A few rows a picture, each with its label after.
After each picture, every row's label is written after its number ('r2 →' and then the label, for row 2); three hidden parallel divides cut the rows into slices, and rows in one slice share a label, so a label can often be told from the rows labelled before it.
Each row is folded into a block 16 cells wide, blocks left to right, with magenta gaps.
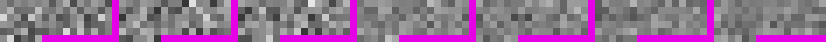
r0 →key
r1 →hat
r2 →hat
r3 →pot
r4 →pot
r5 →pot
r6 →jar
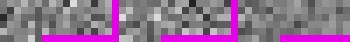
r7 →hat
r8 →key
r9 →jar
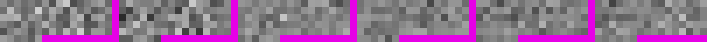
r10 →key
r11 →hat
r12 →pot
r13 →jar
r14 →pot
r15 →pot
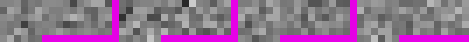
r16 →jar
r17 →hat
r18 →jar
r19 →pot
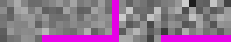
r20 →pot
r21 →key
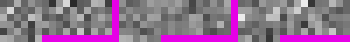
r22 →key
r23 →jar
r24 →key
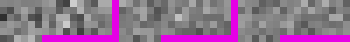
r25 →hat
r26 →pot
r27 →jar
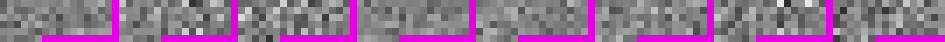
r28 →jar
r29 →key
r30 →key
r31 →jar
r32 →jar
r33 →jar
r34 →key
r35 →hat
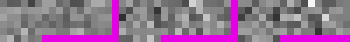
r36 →jar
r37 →hat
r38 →hat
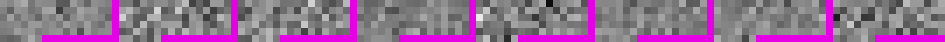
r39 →pot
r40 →key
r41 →hat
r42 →pot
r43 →key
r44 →pot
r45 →jar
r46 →hat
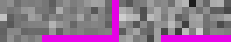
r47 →jar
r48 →key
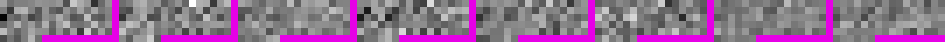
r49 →hat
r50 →hat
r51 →pot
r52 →hat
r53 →hat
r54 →key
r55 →pot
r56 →pot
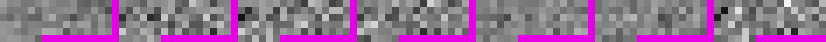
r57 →pot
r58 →hat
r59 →hat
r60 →hat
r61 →pot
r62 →jar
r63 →hat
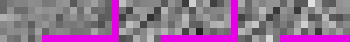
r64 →jar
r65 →hat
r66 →hat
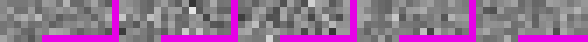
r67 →jar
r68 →key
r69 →hat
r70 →jar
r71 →pot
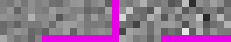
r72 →jar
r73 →key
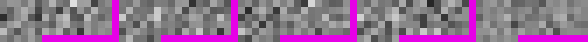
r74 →hat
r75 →key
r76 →hat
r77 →key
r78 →pot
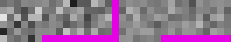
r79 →key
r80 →jar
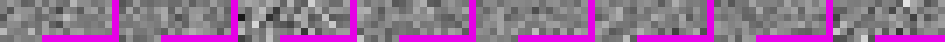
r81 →pot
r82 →jar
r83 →hat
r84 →jar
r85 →pot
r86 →pot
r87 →pot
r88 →hat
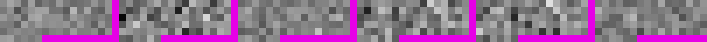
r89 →jar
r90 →hat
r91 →jar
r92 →hat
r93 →hat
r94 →jar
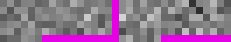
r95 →pot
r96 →key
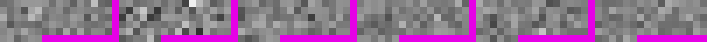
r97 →jar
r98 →hat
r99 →pot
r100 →jar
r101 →jar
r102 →pot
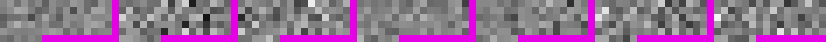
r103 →pot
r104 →key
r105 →hat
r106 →jar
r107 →pot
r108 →key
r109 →key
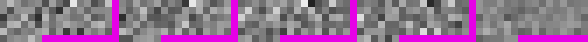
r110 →hat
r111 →hat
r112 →key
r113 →key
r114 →pot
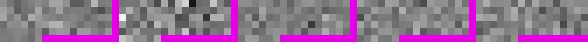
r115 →jar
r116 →key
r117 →pot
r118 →pot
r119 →jar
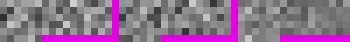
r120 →hat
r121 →hat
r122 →jar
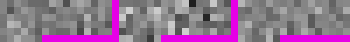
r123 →pot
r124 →key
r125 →pot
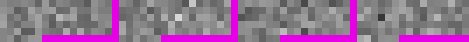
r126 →jar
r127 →pot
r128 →pot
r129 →jar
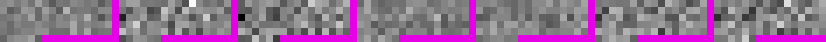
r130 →pot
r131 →hat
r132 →hat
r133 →jar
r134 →pot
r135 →hat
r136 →hat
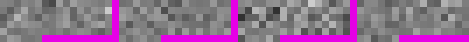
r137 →pot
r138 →jar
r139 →hat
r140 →jar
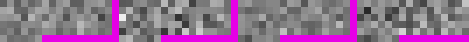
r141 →jar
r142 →key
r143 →pot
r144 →hat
